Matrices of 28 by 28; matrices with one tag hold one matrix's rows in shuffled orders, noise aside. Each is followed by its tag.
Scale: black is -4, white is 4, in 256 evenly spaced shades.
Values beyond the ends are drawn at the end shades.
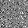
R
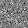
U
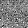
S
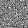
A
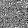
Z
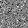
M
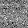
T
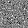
U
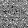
T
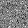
A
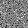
M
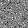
U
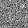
A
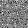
S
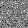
S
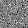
A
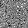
M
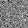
R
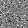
M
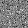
A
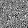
A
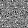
S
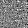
Z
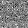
S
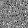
A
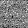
T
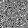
M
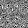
S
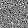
U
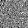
R
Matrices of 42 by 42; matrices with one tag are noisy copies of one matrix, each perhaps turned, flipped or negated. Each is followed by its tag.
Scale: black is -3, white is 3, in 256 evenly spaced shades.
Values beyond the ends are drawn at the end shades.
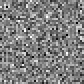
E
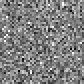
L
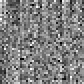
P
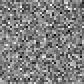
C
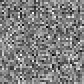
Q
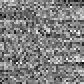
P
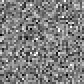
E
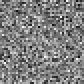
E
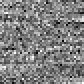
P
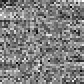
P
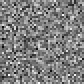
C
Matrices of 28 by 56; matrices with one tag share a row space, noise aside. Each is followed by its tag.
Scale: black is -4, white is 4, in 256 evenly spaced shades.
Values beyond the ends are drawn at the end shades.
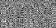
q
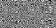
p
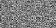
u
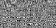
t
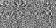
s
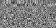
t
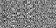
t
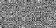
u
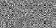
q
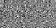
s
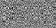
q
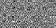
t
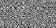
s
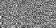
u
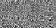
p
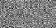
q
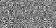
q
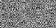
u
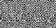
u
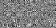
t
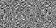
s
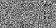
q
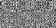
u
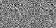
p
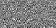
t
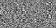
s
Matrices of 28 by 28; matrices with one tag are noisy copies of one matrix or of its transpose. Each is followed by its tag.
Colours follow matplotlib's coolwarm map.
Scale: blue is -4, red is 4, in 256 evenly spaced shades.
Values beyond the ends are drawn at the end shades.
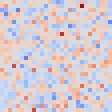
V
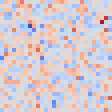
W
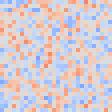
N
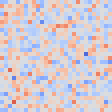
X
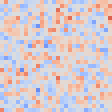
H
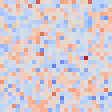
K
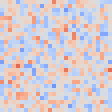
X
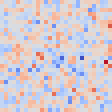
K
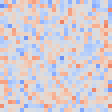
X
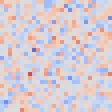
K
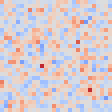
K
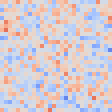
H
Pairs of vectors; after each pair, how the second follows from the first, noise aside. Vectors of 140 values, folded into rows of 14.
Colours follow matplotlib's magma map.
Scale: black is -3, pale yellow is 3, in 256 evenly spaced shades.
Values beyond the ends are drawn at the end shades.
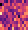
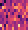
partly zeroed.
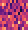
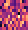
reversed, negated.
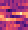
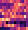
wrapped around, negated.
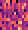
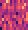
partly zeroed.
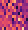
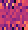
negated, partly zeroed.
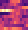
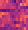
negated, shrunk.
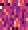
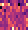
negated, partly zeroed.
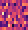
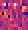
negated, partly zeroed.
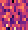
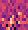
negated, partly zeroed.
